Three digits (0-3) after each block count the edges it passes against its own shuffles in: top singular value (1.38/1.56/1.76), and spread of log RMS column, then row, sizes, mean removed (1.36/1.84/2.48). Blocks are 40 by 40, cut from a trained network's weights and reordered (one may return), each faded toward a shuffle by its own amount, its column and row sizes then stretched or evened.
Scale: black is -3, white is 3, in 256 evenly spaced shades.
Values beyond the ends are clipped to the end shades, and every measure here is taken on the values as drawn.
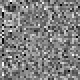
2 1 0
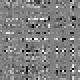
2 3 3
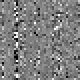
1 3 0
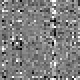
2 3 2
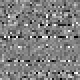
2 0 3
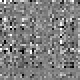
2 3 3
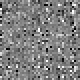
1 3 1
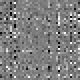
1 3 2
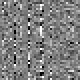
3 3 0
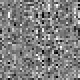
3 3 0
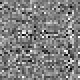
2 2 2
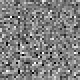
1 1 2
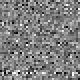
1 0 2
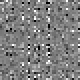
2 3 2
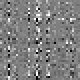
3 3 2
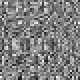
3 0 1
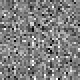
1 2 0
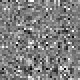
1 2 2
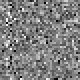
0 1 0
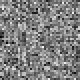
1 0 0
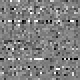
1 1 3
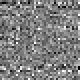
3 1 2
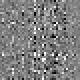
2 3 2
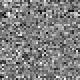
0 1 2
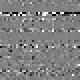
3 0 3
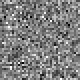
1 0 0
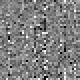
0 2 0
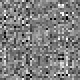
2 3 0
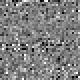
0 1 2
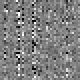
1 3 0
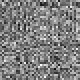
3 1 0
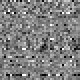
2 0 3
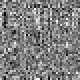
3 1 1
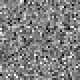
0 0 0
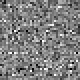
0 0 2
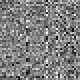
3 2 0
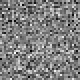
1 0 1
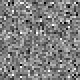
0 1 1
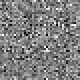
1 0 2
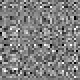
3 2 2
